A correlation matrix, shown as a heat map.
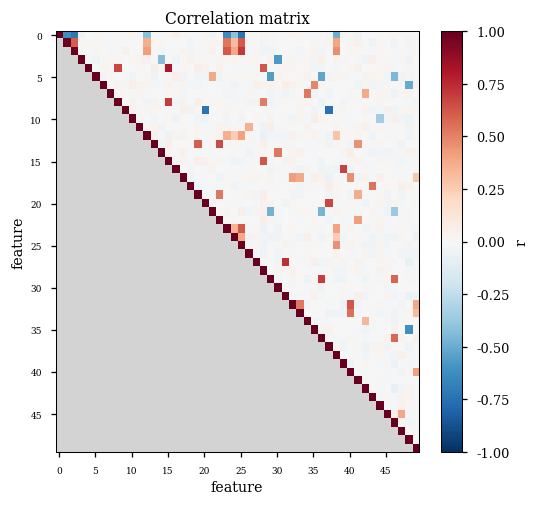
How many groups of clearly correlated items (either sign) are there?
15
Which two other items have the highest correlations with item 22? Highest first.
13, 19
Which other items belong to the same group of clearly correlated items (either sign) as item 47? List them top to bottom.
45
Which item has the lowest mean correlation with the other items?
0
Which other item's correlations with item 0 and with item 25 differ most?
2
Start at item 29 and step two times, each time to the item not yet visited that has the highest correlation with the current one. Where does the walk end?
46
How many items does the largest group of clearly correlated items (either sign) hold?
8
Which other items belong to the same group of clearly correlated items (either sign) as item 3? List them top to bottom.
14, 30
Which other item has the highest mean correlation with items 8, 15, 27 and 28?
4
